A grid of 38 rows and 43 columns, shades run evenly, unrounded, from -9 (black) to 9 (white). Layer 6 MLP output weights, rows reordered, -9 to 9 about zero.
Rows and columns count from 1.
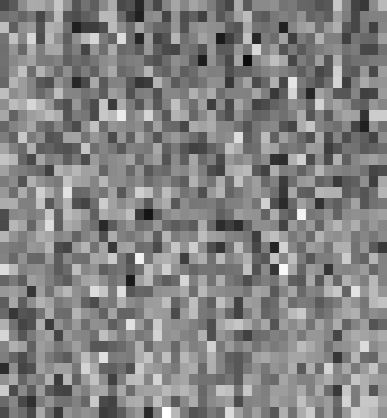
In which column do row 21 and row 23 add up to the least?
25
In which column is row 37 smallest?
4
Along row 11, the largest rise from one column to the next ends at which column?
42
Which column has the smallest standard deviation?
43
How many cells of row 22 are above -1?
38
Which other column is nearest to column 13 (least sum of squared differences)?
7
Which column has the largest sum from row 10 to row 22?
5
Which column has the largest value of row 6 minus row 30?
31
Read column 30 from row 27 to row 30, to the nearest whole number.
2 -2 -2 3
